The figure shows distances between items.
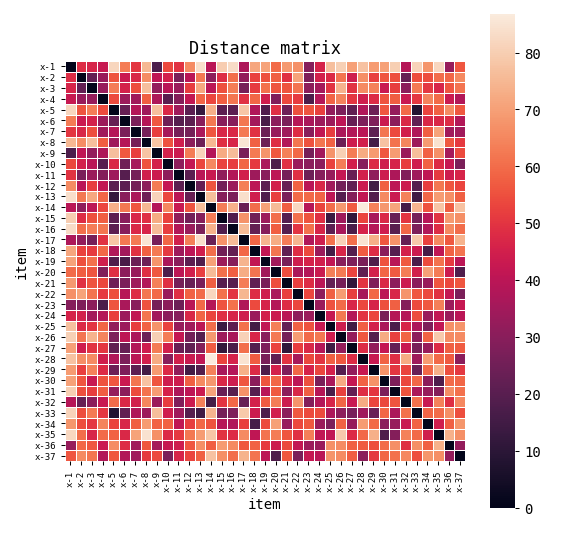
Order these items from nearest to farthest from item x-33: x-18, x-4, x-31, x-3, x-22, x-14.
x-31, x-18, x-4, x-22, x-3, x-14
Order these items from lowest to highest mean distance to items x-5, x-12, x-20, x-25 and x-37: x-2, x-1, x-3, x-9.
x-2, x-3, x-9, x-1
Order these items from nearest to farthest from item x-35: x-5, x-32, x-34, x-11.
x-34, x-11, x-5, x-32
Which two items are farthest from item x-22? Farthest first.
x-14, x-17
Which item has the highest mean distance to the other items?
x-1
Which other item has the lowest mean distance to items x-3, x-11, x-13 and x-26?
x-12
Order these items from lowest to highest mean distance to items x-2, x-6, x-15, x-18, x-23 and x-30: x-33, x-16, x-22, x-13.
x-16, x-33, x-13, x-22
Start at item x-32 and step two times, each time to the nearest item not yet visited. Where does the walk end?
x-17
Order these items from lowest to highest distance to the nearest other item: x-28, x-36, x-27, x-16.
x-27, x-16, x-28, x-36
